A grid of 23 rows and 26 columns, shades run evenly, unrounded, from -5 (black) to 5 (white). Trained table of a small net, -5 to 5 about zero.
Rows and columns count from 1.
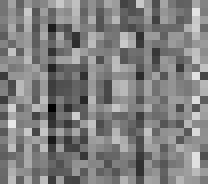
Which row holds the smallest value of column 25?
14
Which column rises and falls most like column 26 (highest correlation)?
1
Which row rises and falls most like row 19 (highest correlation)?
23
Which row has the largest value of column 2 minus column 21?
16
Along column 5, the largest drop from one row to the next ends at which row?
15
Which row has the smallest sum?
4
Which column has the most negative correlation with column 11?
22
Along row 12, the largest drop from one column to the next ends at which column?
7
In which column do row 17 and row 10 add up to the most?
25
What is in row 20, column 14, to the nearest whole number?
-1
